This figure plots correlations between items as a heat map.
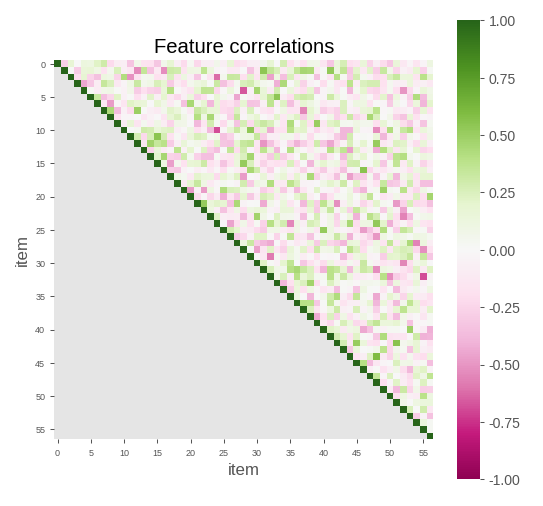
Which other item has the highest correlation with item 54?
5
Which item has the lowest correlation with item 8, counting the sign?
6
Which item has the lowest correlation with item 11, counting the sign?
2
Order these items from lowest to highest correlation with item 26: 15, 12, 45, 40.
12, 15, 45, 40
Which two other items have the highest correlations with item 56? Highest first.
20, 47
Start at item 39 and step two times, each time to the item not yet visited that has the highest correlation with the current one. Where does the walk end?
35
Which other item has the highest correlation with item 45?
42
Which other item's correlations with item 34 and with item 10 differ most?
24
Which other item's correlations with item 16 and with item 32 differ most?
29
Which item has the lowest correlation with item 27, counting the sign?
54
